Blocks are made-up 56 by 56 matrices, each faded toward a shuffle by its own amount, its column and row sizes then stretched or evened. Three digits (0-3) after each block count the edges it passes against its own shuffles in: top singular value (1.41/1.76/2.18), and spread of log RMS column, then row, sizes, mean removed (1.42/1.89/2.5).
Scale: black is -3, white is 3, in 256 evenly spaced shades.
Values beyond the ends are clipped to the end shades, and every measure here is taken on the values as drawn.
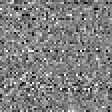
0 0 3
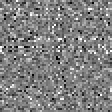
1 0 2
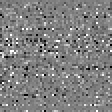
0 1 3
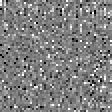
1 1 0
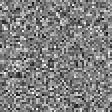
2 0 0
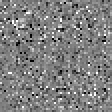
1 1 1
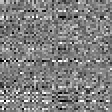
3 1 3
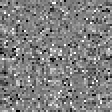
2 0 1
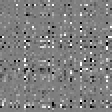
2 3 3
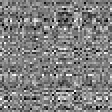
3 1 3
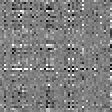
3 3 2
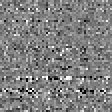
1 1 3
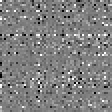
2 2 3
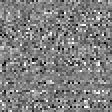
1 0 3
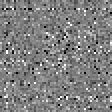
1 1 2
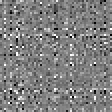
2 3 3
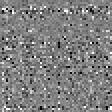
0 2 3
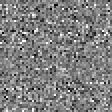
0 1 2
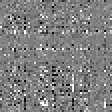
1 3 3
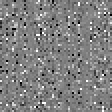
0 3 1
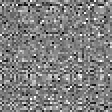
3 0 2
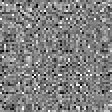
3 1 2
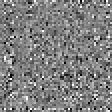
1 2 2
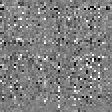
0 2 2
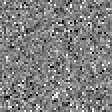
0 1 0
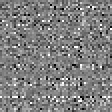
2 1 3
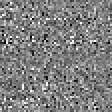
1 2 2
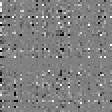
1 3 3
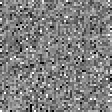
0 2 0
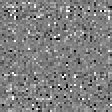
0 1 2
